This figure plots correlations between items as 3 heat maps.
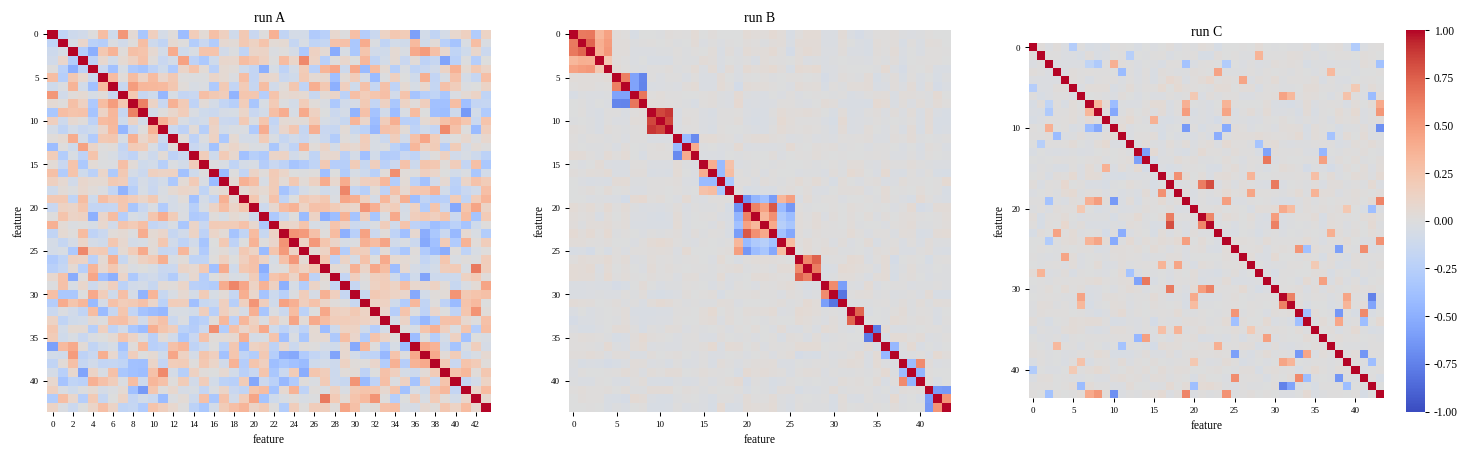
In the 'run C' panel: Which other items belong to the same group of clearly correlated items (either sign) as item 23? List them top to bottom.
3, 11, 37
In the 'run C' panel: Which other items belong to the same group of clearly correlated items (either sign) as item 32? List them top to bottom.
6, 20, 31, 39, 42
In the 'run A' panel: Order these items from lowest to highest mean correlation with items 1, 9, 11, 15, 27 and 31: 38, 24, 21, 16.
16, 38, 21, 24
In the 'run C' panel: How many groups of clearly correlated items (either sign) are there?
11
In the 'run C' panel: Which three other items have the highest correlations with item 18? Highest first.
16, 27, 35
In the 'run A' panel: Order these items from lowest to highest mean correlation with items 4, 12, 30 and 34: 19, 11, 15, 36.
36, 11, 15, 19
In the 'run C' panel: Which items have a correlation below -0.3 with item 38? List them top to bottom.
25, 33, 41
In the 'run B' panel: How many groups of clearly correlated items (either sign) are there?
13
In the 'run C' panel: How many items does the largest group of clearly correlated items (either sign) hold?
7
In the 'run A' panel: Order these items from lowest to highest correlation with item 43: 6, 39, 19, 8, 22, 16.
8, 16, 22, 6, 39, 19
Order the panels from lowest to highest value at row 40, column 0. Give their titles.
run C, run B, run A
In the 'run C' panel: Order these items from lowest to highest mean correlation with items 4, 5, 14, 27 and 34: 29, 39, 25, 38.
25, 39, 38, 29
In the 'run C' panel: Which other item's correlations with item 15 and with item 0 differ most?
9
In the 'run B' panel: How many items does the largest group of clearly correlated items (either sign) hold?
7
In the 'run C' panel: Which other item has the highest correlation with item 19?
43
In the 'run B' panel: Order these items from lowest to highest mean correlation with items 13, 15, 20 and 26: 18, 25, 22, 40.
25, 40, 18, 22
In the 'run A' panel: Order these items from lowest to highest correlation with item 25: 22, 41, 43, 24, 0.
41, 0, 43, 24, 22
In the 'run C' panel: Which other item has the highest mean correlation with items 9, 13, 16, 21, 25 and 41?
33
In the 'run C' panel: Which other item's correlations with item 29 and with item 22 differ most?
17
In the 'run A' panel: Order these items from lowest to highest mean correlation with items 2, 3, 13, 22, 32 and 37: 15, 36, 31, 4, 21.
4, 21, 15, 31, 36
